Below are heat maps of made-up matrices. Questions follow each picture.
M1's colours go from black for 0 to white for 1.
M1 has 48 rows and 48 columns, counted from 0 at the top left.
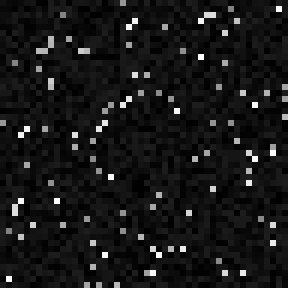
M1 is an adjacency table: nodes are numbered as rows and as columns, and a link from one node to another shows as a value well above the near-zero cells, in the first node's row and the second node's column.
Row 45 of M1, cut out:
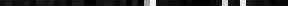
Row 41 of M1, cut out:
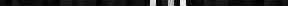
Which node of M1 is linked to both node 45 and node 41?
node 25
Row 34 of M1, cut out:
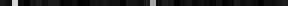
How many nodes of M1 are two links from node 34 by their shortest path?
4
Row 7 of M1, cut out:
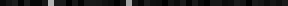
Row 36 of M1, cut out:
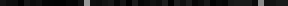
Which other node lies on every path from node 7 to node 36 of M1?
node 14
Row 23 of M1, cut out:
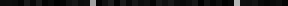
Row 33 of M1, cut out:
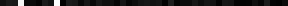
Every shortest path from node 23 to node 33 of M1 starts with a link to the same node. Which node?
node 39
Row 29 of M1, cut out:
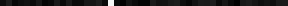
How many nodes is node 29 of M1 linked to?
1
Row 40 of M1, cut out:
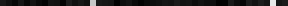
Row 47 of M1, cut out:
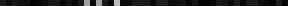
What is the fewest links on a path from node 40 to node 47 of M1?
6
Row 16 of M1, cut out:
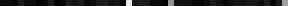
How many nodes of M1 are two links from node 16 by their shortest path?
5
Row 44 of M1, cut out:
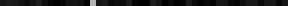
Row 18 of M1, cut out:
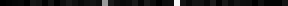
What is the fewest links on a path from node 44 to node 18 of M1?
5
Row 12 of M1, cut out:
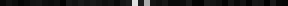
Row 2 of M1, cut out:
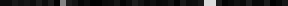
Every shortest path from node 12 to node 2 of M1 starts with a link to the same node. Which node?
node 24
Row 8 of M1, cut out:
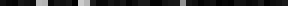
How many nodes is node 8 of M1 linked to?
5
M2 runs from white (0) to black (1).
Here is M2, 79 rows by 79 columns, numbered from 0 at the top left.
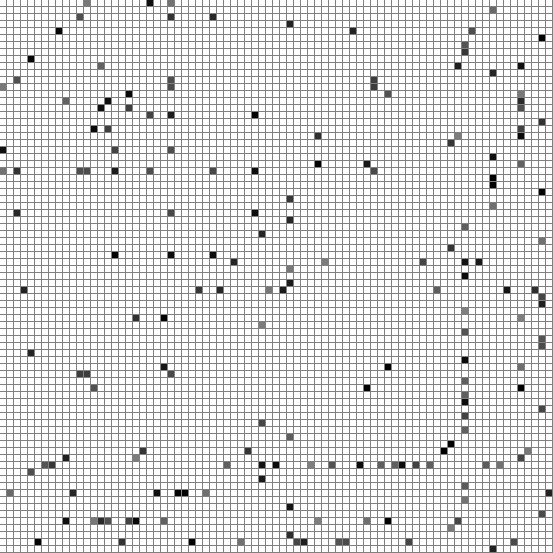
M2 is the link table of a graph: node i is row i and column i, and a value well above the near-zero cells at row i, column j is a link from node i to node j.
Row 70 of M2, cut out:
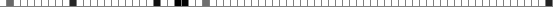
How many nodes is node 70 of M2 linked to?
7
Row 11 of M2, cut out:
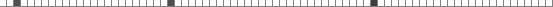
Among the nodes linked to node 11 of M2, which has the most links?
node 24
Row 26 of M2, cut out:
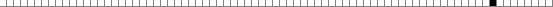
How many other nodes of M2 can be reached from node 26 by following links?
7
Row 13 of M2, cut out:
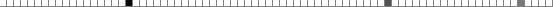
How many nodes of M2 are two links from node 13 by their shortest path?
8
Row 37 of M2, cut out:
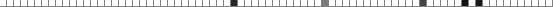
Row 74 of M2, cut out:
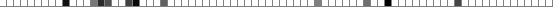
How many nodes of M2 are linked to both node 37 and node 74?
0
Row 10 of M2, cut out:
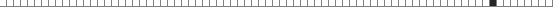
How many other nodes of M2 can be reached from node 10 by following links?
7
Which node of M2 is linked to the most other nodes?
node 66
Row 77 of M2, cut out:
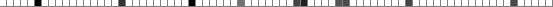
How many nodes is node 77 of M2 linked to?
10
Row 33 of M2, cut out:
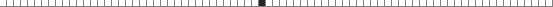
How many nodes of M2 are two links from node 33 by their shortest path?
4
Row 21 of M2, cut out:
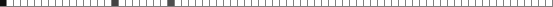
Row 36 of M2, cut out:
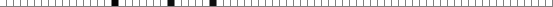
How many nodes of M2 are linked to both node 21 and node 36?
2
